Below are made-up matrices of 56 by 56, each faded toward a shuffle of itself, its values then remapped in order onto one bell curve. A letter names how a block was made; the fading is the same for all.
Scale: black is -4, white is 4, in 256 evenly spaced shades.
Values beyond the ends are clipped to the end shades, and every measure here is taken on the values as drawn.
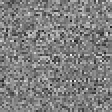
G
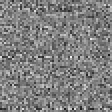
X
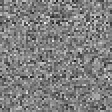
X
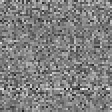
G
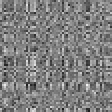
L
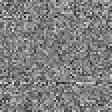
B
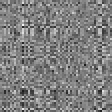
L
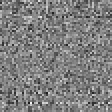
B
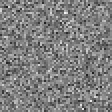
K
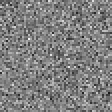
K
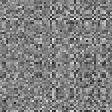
L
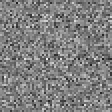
X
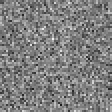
K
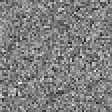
K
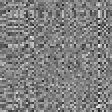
L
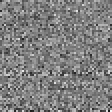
B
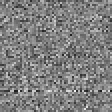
G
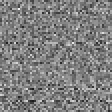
G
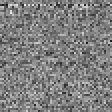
G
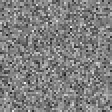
K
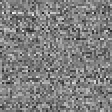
G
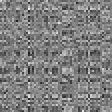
L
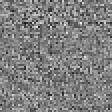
B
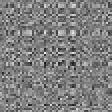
L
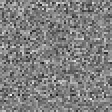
X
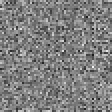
B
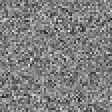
X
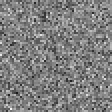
K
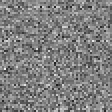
X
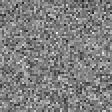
K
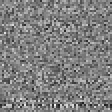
G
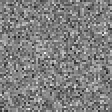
K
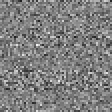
G
